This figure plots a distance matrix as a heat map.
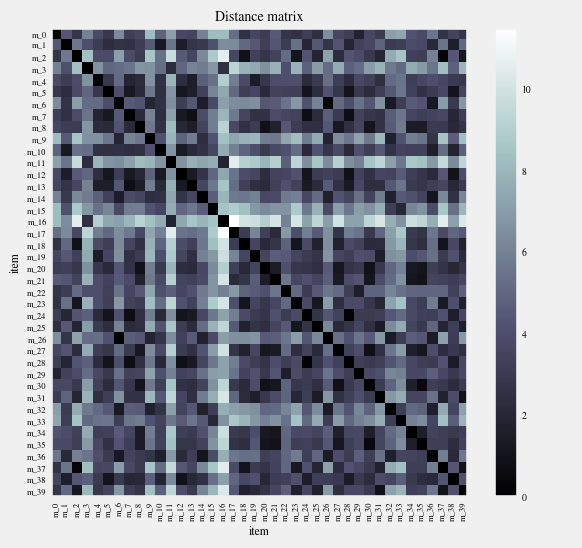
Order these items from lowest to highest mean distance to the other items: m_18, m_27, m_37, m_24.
m_24, m_27, m_18, m_37
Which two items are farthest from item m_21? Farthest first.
m_16, m_11
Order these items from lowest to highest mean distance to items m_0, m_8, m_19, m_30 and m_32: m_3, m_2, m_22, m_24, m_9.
m_24, m_2, m_22, m_9, m_3
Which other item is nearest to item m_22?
m_29
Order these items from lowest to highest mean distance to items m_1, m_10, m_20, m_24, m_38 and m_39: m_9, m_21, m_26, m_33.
m_21, m_26, m_33, m_9
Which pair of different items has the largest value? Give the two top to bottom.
m_16, m_17
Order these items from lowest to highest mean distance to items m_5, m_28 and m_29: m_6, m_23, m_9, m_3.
m_23, m_6, m_3, m_9
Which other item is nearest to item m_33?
m_15
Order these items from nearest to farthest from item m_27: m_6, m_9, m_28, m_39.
m_39, m_28, m_6, m_9
